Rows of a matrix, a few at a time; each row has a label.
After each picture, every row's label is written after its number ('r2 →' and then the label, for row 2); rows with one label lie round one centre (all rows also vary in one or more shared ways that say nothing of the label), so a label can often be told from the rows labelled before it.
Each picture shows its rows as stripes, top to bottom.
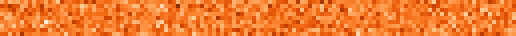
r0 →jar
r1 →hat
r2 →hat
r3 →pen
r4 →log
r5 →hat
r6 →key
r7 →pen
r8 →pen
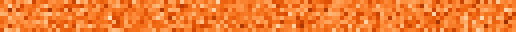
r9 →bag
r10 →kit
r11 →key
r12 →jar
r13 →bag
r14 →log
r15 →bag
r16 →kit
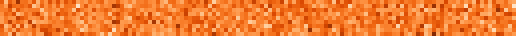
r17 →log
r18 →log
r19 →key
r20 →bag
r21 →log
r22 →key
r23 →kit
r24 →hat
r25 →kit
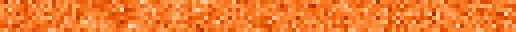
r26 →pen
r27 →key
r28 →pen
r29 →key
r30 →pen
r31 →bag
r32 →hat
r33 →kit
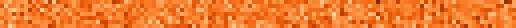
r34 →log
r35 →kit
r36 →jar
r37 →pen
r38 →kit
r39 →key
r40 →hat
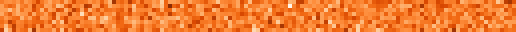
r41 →bag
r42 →jar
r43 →bag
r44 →jar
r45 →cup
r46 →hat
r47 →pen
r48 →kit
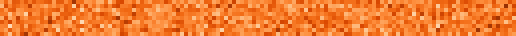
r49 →bag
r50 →pen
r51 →hat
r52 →kit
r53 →log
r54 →hat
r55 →kit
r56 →jar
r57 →bag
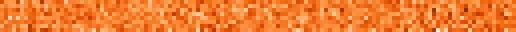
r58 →hat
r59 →hat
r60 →hat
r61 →jar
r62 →kit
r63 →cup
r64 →jar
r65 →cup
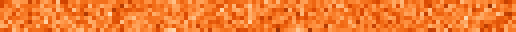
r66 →cup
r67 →cup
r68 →key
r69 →bag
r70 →log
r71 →pen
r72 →jar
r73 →cup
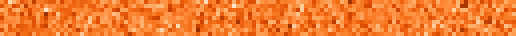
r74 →cup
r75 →hat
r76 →jar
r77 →cup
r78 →cup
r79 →cup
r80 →key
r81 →hat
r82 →key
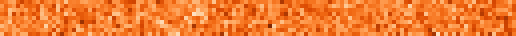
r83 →pen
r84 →key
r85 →cup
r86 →pen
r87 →kit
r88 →kit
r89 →log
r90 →cup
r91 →cup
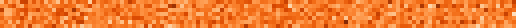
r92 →pen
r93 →jar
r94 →bag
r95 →log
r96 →bag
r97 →kit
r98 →key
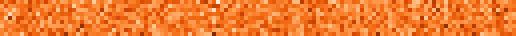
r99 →bag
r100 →key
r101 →key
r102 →log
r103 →key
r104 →key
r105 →jar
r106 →hat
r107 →cup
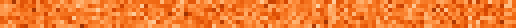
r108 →pen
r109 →jar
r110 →bag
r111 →jar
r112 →key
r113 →kit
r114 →key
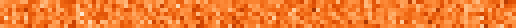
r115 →kit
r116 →key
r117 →key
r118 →jar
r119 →kit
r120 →cup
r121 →bag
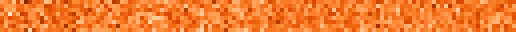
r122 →key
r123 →kit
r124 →log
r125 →bag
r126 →hat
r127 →hat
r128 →log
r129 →bag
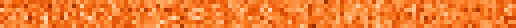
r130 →kit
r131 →hat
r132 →jar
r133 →hat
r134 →bag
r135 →hat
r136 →key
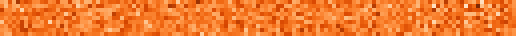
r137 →key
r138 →jar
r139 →cup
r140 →bag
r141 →key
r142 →pen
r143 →key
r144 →bag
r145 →log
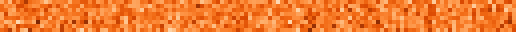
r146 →pen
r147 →hat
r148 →cup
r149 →cup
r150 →key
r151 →cup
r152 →key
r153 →cup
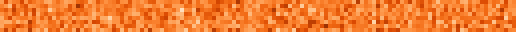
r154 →pen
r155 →pen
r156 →pen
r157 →bag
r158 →jar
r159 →cup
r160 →key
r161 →pen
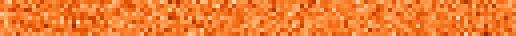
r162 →hat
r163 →bag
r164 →pen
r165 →jar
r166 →log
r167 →kit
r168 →kit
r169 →bag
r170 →jar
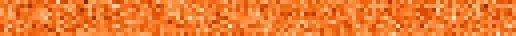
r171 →cup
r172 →pen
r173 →log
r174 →key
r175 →log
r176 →jar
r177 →kit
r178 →cup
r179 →bag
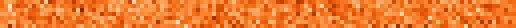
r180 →hat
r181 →kit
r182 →kit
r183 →key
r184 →jar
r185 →cup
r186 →jar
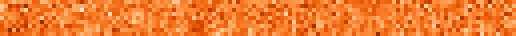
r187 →cup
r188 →key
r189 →jar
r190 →bag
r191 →jar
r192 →hat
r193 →key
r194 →key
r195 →bag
